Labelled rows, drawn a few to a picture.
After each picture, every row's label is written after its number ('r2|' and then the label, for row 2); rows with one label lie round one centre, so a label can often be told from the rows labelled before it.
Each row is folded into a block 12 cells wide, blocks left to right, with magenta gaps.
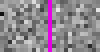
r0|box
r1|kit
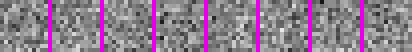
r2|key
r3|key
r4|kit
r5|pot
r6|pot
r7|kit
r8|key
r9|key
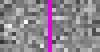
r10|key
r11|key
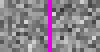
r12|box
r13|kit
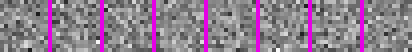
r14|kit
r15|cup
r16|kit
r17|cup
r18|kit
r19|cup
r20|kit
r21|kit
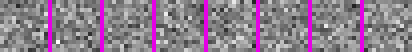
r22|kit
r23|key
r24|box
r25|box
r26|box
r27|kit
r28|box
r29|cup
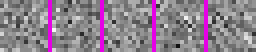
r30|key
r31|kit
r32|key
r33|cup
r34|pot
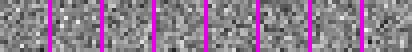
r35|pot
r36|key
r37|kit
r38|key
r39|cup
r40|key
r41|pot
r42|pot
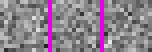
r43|box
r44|pot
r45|key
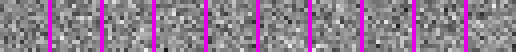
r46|pot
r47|pot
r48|box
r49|pot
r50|box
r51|box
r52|box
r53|kit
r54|kit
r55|box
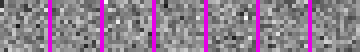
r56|key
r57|kit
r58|pot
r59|key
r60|pot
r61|kit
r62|kit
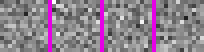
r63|key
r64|cup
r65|pot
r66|key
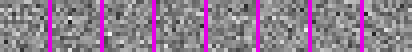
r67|pot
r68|kit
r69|cup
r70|key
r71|kit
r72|kit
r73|key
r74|box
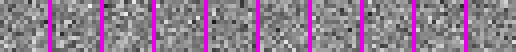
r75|box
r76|box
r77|key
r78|cup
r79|pot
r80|box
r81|pot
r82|key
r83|kit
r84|cup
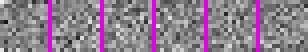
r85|cup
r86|pot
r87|pot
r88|kit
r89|kit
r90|kit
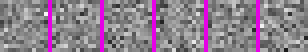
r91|box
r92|pot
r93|cup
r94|pot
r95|box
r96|kit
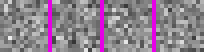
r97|pot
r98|box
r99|key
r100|kit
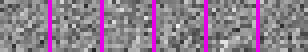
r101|kit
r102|pot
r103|cup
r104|key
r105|kit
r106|cup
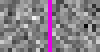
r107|pot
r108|box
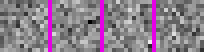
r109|key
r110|box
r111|box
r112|key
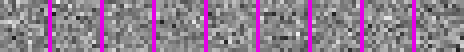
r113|box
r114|box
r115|cup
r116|pot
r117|box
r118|pot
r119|pot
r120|kit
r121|kit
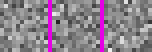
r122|box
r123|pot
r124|kit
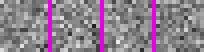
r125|pot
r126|cup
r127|kit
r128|pot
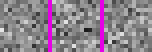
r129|kit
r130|pot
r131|key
